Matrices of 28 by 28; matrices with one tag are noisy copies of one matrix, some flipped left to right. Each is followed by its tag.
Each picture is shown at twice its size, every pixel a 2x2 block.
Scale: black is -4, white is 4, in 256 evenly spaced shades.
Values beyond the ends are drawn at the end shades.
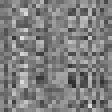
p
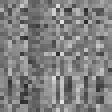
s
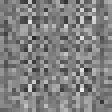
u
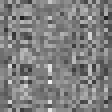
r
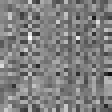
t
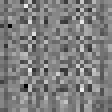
u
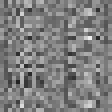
p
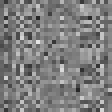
r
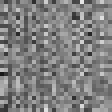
t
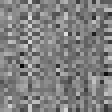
t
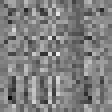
s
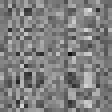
p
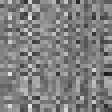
t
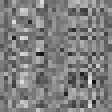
p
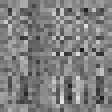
s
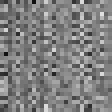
t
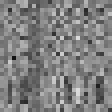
s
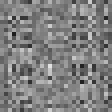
r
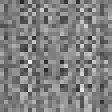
u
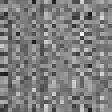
t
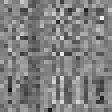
s
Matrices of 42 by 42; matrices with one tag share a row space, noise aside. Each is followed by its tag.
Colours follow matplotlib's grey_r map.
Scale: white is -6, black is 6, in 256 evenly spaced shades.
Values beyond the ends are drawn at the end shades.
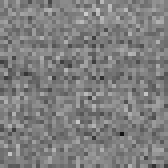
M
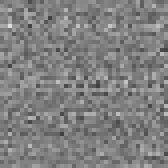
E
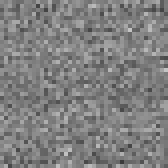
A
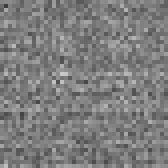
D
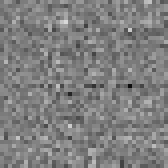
A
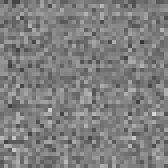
M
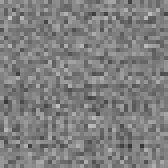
A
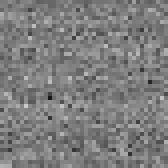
E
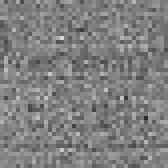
D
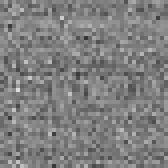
M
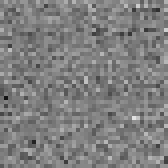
E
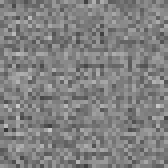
M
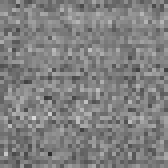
M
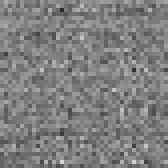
D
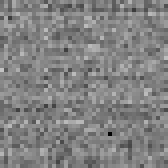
A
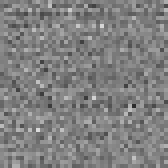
M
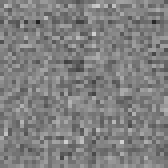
A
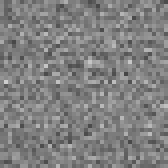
A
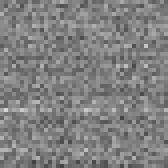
D
